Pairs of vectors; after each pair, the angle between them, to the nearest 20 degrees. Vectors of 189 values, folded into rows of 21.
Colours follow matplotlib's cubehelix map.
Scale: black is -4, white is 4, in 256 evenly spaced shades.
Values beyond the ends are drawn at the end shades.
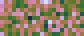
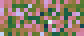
40 degrees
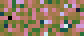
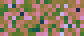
60 degrees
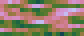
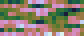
160 degrees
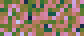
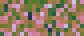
40 degrees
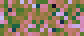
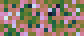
80 degrees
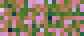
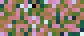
100 degrees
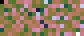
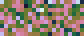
120 degrees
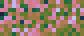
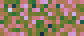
120 degrees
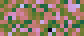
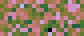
20 degrees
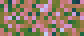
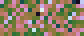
60 degrees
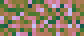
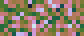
20 degrees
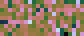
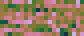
40 degrees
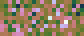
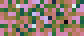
140 degrees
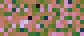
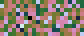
60 degrees
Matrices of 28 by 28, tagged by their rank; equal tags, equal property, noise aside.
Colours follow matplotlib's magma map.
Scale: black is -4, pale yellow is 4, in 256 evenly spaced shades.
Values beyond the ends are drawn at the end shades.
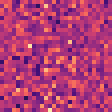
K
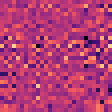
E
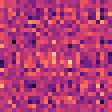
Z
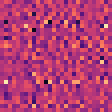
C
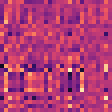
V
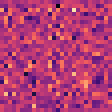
K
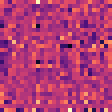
E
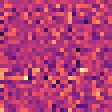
K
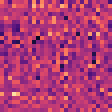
K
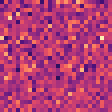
K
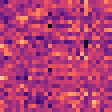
E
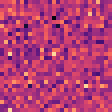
K
